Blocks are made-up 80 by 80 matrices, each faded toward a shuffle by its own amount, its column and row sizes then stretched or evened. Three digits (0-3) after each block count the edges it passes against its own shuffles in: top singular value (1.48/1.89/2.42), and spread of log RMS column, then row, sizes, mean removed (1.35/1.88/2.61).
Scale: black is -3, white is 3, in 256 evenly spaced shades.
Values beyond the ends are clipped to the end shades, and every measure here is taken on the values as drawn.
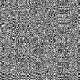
3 2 1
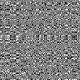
3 1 3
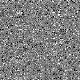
1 1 2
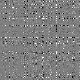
1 3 3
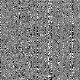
1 3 1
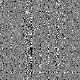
1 3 2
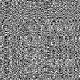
3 1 0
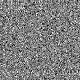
1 0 0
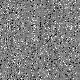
1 1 0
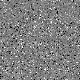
0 0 1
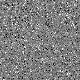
0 1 0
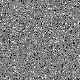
1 1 1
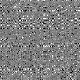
3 1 3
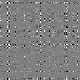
3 3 3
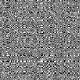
3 2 3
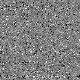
0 1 2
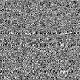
2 0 2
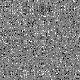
2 0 1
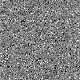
0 0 1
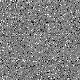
1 0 1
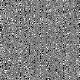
1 3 2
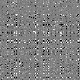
3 3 3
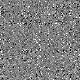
0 2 2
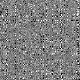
2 3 2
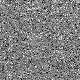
1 0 0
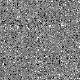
0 2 2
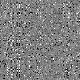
2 2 1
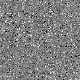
0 1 2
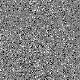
0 2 1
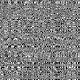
3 0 3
